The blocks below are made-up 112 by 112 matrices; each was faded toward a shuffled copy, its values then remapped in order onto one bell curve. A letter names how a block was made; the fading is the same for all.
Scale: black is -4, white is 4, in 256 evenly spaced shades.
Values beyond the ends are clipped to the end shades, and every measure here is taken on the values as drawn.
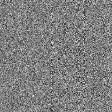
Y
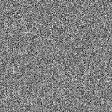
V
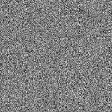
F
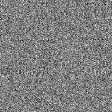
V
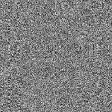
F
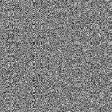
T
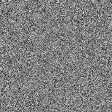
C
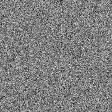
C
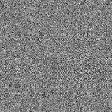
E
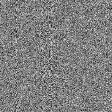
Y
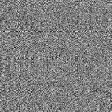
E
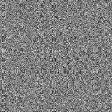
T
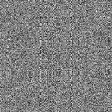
T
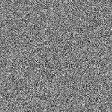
V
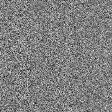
Y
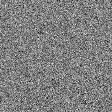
C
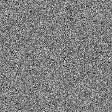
Y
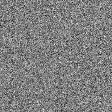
C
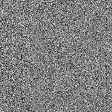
Y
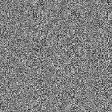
F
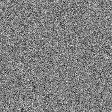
C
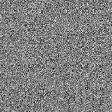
F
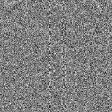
F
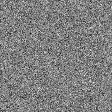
C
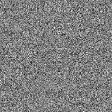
F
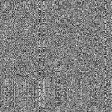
T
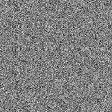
V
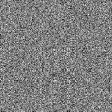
V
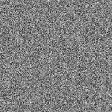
V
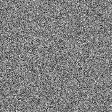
C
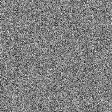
C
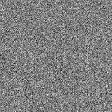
V
